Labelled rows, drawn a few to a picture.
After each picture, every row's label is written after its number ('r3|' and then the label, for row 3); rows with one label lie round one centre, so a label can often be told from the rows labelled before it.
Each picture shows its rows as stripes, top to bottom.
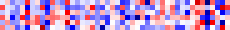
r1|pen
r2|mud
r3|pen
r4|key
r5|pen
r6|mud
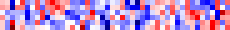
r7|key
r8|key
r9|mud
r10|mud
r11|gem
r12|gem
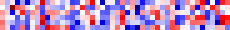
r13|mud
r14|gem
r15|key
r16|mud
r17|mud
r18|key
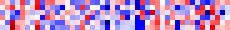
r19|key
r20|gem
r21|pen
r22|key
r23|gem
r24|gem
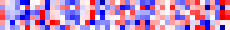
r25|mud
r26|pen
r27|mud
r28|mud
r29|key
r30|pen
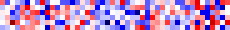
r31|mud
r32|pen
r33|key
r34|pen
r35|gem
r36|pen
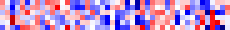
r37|key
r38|key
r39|pen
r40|gem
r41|gem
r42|pen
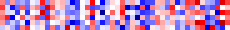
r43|mud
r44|key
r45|mud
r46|key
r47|mud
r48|pen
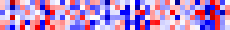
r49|gem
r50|key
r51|pen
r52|gem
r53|key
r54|key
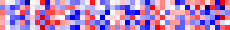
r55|mud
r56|pen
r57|key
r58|mud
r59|key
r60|mud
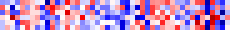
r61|pen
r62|key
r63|pen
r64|gem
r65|pen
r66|pen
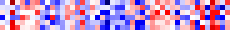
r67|gem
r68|pen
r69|gem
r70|pen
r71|gem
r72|gem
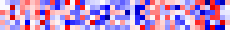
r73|pen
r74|gem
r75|key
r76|gem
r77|mud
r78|pen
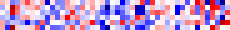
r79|pen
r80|gem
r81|gem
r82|pen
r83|mud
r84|gem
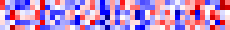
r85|mud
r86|mud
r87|gem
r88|gem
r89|mud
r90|gem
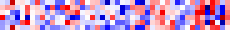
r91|gem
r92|pen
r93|pen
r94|mud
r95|pen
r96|gem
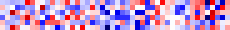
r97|pen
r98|mud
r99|gem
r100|pen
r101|key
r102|gem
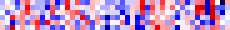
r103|pen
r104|pen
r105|pen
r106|gem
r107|key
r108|gem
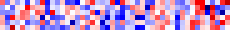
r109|mud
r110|pen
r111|pen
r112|gem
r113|mud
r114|gem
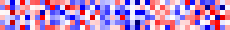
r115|key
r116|pen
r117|gem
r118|mud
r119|gem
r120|key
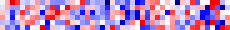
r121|gem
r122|pen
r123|key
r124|key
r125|pen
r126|mud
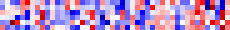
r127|pen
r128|pen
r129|mud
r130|mud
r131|gem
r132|mud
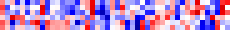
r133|mud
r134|mud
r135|mud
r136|gem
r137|key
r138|key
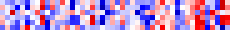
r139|mud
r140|mud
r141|gem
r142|mud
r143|mud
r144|pen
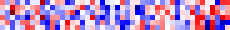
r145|mud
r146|gem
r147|gem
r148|mud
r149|pen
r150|pen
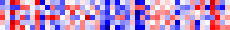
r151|gem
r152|pen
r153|gem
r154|key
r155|gem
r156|gem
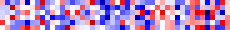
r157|mud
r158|gem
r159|pen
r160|gem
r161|mud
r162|pen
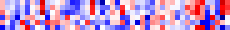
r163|mud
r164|mud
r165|mud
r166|pen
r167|key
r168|pen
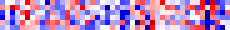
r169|pen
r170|gem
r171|pen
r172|pen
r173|key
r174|pen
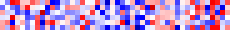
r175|gem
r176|pen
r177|mud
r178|gem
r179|key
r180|gem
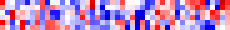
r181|mud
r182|mud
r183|gem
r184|gem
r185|key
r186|key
